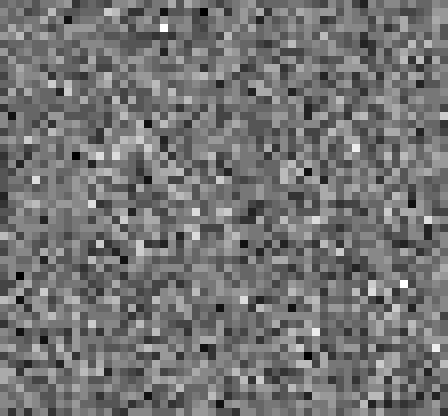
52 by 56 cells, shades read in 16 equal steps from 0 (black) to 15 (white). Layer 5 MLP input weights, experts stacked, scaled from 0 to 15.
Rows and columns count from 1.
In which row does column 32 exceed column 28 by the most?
11
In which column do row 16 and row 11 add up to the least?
28
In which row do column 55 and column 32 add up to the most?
44
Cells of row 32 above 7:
24
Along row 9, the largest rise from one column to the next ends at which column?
38
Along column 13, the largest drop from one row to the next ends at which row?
32
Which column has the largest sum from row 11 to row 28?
49
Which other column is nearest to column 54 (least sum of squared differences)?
36
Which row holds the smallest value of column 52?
26
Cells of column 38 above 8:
11
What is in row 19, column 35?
3
